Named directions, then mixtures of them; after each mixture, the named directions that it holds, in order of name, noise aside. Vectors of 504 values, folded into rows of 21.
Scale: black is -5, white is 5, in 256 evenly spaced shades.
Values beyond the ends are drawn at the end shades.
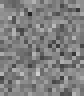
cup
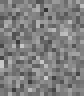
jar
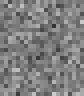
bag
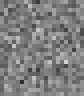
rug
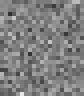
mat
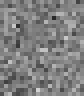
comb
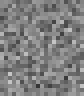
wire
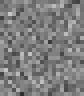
mat.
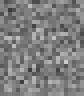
rug.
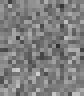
bag, cup.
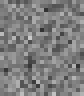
bag, mat, wire.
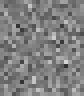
comb, cup, rug.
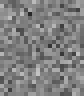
cup.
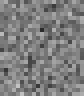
bag, mat, wire.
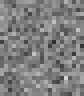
cup, wire.
